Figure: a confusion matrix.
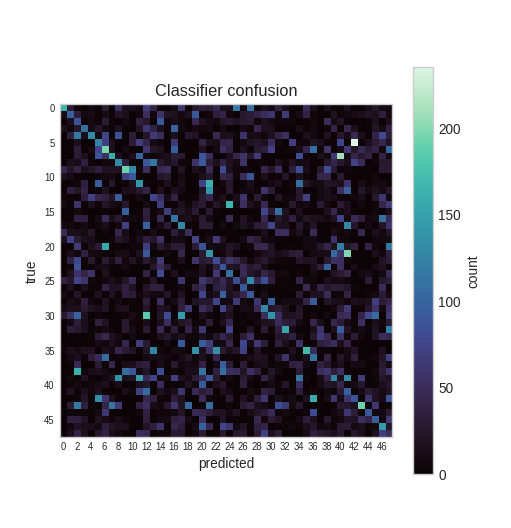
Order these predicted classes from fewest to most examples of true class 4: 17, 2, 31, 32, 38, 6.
17, 38, 31, 32, 6, 2
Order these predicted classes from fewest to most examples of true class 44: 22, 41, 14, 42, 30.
14, 22, 42, 30, 41
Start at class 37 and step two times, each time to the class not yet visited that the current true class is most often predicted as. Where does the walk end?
38
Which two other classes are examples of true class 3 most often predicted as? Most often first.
16, 12
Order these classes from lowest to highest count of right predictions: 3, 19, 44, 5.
19, 44, 3, 5
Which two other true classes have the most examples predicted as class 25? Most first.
0, 28
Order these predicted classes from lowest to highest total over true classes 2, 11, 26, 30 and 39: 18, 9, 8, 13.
18, 9, 13, 8
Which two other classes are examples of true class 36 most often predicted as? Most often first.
6, 47
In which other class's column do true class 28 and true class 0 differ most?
27
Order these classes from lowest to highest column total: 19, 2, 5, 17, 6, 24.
19, 5, 17, 24, 6, 2
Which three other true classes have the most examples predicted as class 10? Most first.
9, 38, 25
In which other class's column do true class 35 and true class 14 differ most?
24
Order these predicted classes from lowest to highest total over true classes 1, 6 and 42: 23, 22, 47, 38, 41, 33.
33, 22, 38, 23, 41, 47
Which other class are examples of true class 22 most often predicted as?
2
